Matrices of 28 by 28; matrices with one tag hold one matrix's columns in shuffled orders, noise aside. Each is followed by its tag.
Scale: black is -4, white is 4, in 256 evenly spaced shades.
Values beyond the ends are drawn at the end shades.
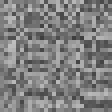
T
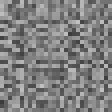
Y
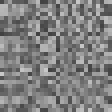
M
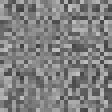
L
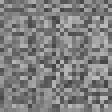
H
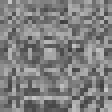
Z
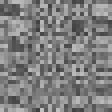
M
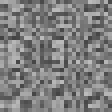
T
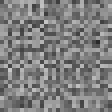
Y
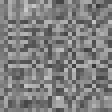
Y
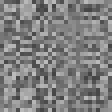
L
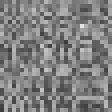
Z
